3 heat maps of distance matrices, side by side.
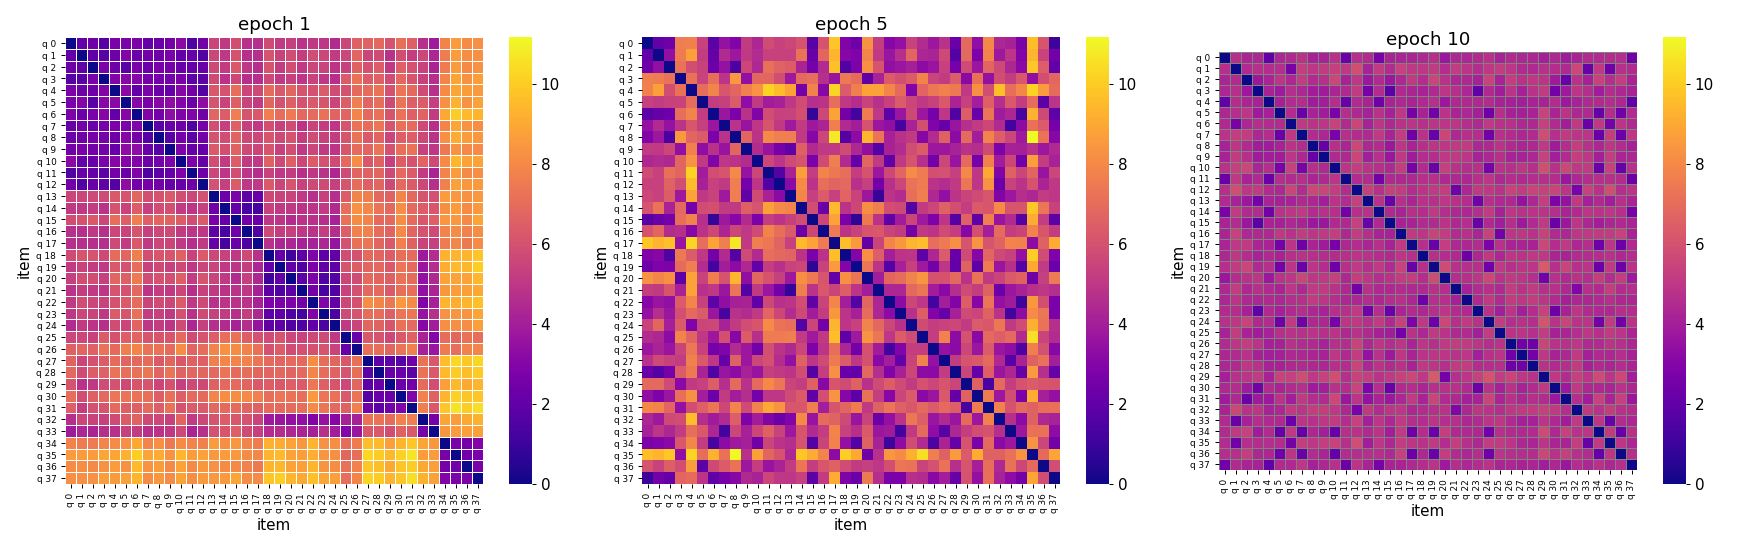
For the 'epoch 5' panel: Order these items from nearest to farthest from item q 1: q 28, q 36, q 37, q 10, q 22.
q 28, q 37, q 22, q 10, q 36
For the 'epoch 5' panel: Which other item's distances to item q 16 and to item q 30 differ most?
q 4
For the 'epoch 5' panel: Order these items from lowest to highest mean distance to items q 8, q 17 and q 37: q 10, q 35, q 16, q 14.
q 10, q 16, q 14, q 35
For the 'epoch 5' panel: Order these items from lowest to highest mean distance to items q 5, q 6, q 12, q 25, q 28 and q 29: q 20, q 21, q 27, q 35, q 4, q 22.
q 22, q 21, q 27, q 20, q 4, q 35
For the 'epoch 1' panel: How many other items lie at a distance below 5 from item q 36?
3
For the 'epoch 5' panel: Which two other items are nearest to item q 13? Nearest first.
q 21, q 9
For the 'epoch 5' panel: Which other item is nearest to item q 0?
q 37
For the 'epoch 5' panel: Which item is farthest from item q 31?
q 11
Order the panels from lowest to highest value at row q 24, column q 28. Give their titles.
epoch 10, epoch 5, epoch 1
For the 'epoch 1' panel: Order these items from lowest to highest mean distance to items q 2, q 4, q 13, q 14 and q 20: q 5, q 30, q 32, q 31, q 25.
q 5, q 32, q 25, q 31, q 30
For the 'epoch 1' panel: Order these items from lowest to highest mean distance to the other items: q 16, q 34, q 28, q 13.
q 16, q 13, q 28, q 34
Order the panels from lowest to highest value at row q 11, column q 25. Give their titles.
epoch 10, epoch 1, epoch 5
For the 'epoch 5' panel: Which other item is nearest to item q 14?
q 24
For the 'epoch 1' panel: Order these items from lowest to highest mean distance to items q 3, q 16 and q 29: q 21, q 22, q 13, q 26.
q 13, q 21, q 22, q 26
